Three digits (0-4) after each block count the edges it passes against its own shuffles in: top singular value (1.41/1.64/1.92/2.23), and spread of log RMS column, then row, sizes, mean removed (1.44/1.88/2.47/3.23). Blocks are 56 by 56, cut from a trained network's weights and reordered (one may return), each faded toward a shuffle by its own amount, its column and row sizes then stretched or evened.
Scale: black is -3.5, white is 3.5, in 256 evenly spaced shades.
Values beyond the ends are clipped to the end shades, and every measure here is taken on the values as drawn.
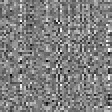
4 3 1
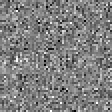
1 2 1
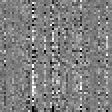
3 4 0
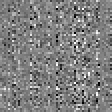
0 4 1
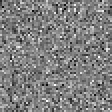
0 1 1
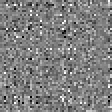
1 3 2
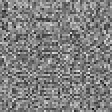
4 0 0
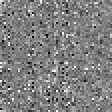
0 3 1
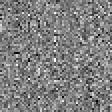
2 2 0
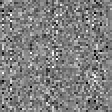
0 3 0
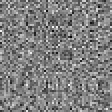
4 2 1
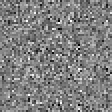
0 1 2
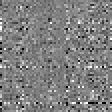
2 3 3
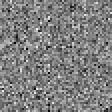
0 1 0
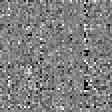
1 3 2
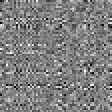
4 2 3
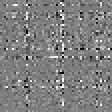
2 3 3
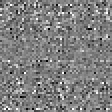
0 1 3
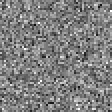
1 0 0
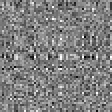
4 2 2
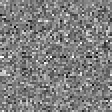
1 0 2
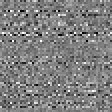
4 0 4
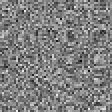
4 1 0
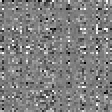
2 4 3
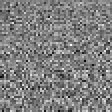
4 0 3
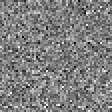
2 0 1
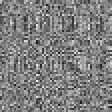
4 3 1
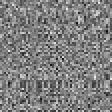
4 3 0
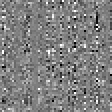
2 4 1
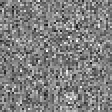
1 1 0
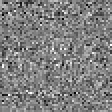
1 0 2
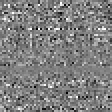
1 0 4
